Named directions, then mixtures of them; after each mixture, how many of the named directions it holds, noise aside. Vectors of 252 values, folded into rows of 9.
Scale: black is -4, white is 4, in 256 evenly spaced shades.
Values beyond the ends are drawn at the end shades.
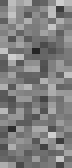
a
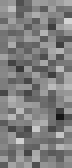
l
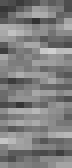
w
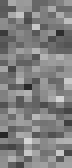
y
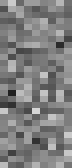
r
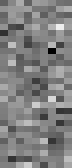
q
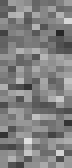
one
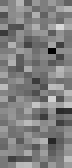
one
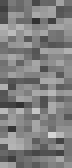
two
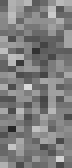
one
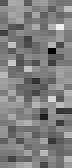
one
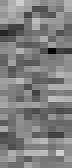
three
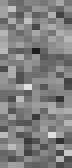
two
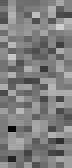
four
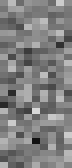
one
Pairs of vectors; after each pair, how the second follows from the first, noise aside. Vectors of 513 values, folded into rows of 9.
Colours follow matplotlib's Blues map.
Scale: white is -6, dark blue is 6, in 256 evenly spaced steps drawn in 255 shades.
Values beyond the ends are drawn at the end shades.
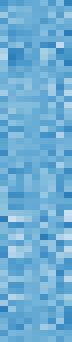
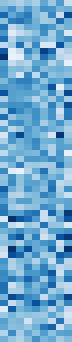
negated, scaled up.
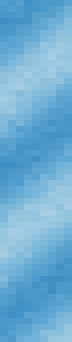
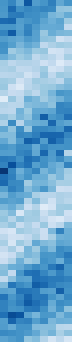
scaled up.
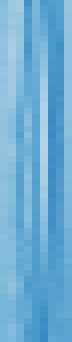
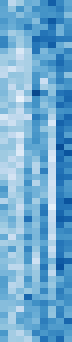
wrapped around, scaled up.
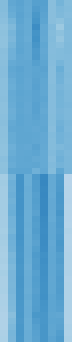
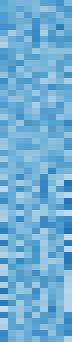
sign-scrambled.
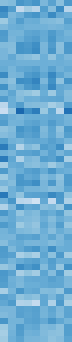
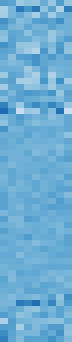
negated, partly zeroed.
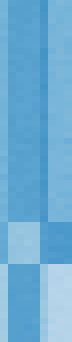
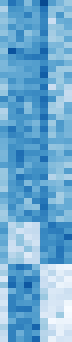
scaled up.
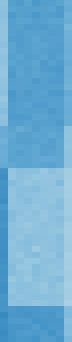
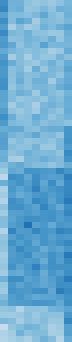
negated.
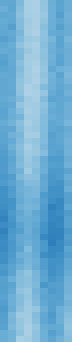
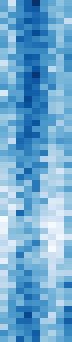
negated, scaled up.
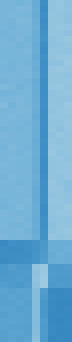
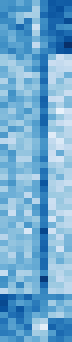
wrapped around, scaled up.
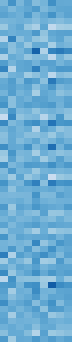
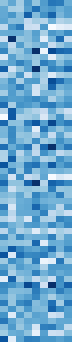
scaled up.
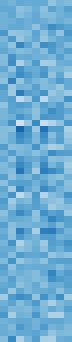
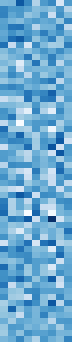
reversed, negated, scaled up.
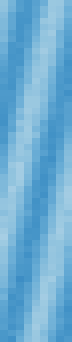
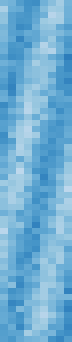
copied.
